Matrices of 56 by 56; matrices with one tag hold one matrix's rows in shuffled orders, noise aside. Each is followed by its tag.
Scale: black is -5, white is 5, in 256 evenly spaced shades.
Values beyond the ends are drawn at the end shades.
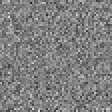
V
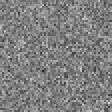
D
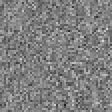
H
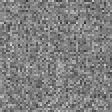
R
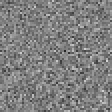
H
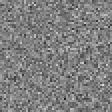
H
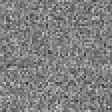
R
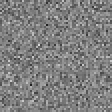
V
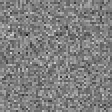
R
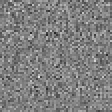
V
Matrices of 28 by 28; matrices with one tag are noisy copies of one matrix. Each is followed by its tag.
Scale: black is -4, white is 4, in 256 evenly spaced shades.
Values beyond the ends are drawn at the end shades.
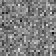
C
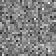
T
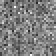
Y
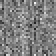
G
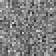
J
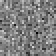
J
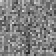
J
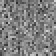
Y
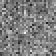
Y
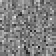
J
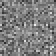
C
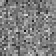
Y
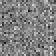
C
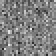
Y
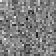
J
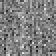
G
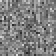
J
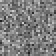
J
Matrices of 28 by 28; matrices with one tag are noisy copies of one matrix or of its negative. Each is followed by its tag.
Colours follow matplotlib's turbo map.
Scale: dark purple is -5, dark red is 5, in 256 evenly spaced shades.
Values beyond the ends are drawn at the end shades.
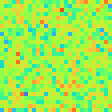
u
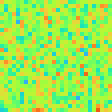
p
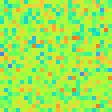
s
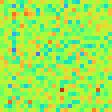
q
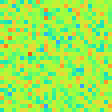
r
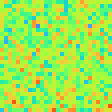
u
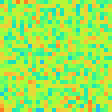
p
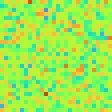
r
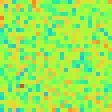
u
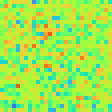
u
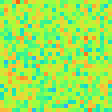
p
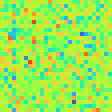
q
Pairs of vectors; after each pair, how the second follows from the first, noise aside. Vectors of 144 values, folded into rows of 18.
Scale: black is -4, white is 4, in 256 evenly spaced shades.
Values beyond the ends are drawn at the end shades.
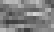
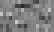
wrapped around, negated, partly zeroed.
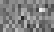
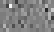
wrapped around, partly zeroed.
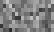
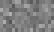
wrapped around, negated, shrunk.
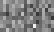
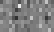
reversed, partly zeroed.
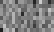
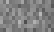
wrapped around, negated, shrunk.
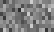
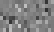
wrapped around, negated, partly zeroed.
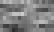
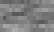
negated, shrunk.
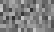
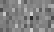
reversed, partly zeroed.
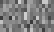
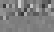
wrapped around, partly zeroed.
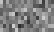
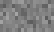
wrapped around, negated, shrunk.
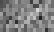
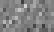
wrapped around, partly zeroed.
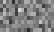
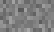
negated, shrunk.
